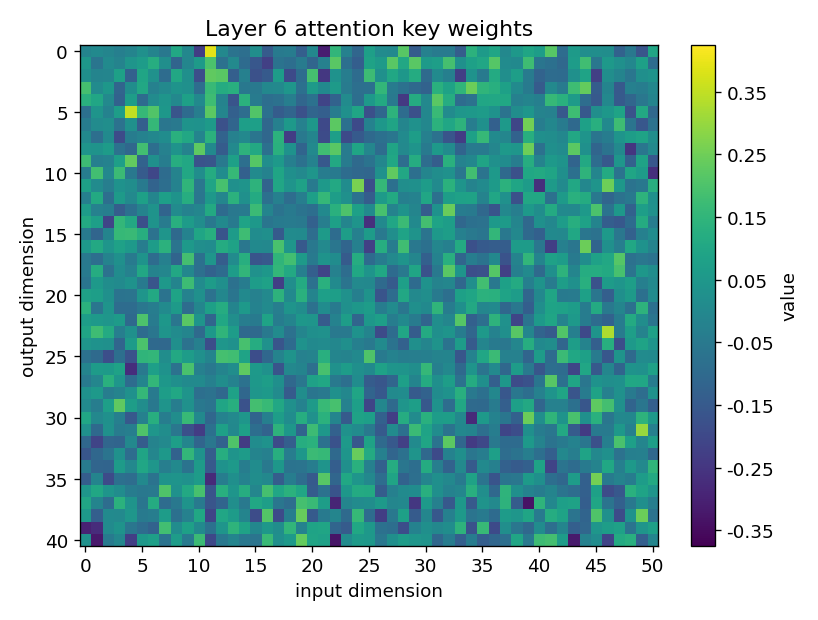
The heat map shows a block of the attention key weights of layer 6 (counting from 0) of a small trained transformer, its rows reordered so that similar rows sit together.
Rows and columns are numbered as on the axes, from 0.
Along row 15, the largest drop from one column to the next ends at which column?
12
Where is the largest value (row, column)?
0, 11
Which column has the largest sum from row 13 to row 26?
14
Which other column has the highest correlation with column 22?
39
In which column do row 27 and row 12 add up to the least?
38
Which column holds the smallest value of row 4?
28
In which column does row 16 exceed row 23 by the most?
44
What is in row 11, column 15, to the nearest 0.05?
0.15
